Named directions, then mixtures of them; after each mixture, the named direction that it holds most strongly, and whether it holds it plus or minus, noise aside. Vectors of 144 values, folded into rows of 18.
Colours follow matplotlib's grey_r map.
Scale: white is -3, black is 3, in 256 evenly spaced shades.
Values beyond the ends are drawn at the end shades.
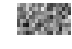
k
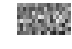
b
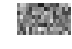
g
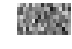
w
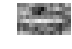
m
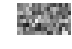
k, plus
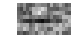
m, minus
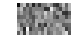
w, minus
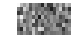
w, plus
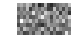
b, plus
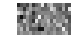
w, minus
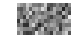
k, plus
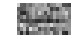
m, minus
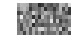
g, plus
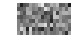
g, minus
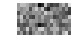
g, plus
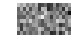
b, plus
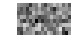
k, minus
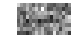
k, plus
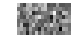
k, plus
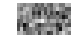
m, plus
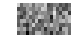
k, plus
